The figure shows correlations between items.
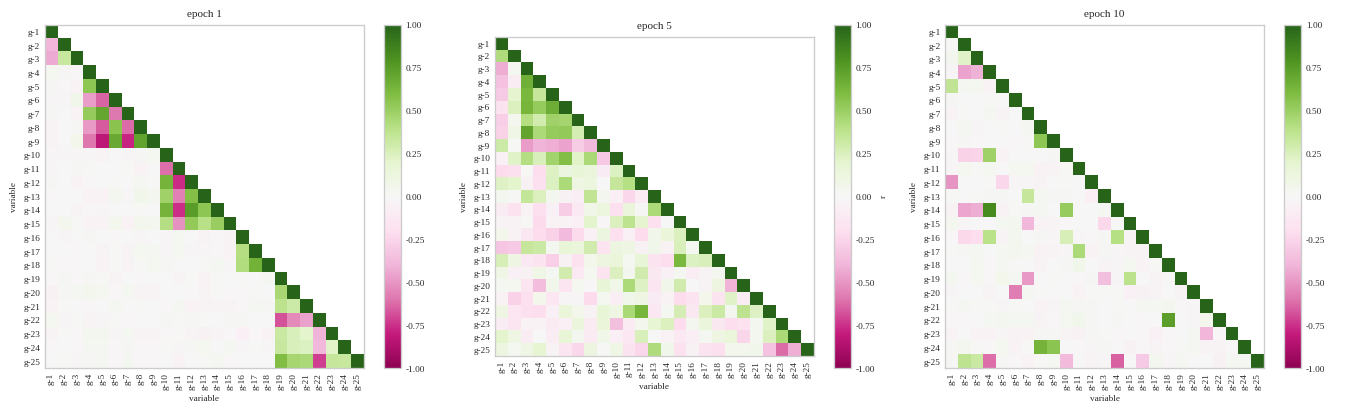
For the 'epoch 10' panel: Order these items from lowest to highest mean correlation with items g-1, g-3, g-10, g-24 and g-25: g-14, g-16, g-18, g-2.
g-14, g-16, g-18, g-2
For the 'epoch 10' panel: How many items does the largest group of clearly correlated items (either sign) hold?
7
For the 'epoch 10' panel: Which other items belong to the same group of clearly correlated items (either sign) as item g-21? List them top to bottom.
g-23
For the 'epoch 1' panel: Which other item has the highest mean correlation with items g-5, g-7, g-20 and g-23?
g-4
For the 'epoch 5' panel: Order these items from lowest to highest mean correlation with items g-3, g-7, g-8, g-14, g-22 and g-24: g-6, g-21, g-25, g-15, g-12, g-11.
g-25, g-21, g-15, g-11, g-12, g-6
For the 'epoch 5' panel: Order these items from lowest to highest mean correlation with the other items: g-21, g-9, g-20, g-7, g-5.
g-9, g-21, g-20, g-7, g-5
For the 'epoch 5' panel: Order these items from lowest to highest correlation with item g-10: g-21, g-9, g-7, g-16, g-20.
g-9, g-16, g-21, g-20, g-7
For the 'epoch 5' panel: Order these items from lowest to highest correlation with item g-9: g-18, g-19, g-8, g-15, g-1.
g-8, g-19, g-15, g-18, g-1
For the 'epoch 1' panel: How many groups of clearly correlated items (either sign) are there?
5
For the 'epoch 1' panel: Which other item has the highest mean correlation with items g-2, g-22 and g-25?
g-3
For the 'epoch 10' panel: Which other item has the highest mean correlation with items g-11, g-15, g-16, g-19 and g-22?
g-18
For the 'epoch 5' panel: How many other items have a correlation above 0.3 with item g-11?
4
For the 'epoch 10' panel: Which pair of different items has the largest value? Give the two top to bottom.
g-4, g-14
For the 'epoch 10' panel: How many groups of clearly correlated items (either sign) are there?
8
